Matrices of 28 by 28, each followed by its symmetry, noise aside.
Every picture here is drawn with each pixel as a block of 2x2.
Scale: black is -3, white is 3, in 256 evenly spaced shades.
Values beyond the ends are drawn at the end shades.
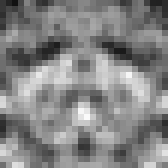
mirrored left to right.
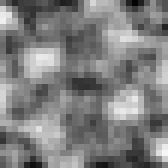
same after a half turn.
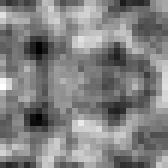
mirrored top to bottom.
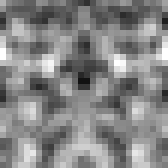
mirrored left to right.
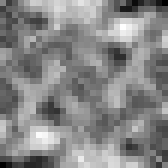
same after a half turn.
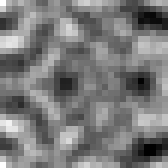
mirrored top to bottom.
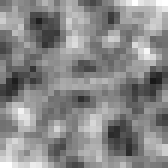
same after a half turn.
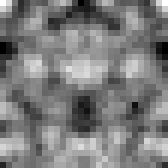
mirrored left to right.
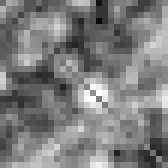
symmetric.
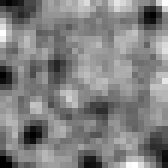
symmetric across the other diagonal.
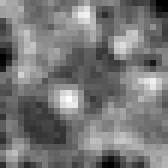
symmetric across the other diagonal.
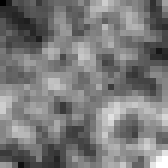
symmetric.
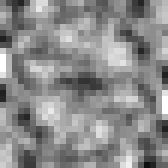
same after a half turn.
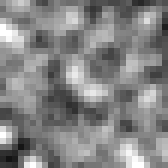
symmetric across the other diagonal.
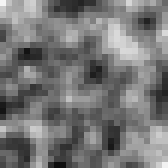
symmetric across the other diagonal.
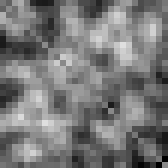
symmetric.
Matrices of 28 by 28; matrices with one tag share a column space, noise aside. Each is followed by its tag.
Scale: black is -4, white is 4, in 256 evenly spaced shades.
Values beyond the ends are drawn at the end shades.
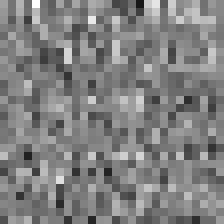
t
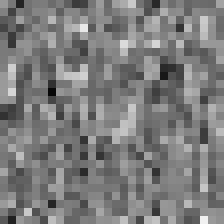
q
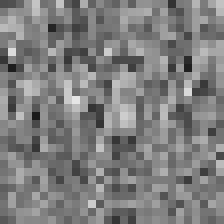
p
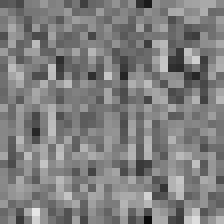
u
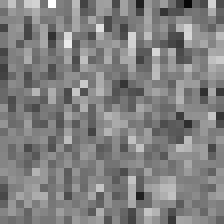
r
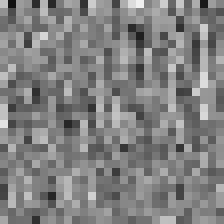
r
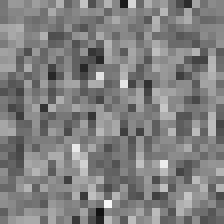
u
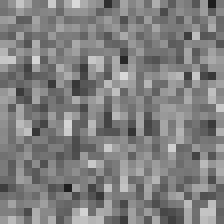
u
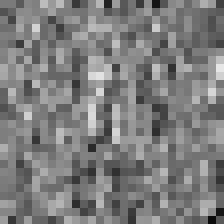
q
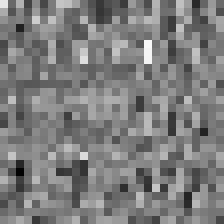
t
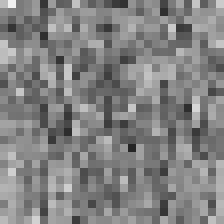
q
